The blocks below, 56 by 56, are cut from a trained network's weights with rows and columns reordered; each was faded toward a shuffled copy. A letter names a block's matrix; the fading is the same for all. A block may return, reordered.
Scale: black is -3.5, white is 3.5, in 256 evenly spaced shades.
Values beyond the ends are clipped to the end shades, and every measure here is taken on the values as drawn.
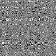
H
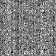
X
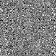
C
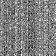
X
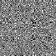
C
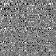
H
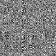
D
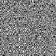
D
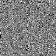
D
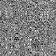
D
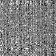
X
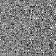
D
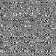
H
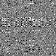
H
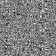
C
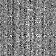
X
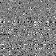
H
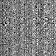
X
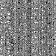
X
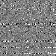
H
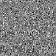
C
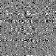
H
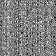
X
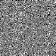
C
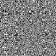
D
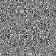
C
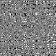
H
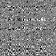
H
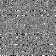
H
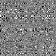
H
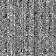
X
